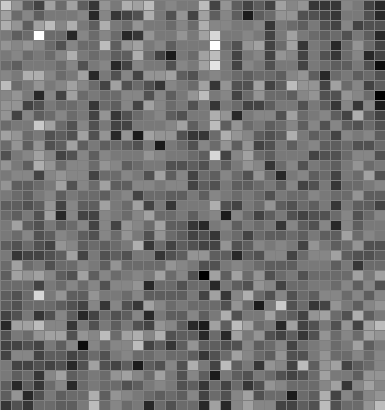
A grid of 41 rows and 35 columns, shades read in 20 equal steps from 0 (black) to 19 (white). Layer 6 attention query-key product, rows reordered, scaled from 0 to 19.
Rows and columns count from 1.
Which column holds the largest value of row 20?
33
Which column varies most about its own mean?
20
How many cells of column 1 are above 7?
27
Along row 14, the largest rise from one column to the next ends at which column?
14
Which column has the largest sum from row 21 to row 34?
13
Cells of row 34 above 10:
13
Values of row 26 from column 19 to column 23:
11 7 7 3 7
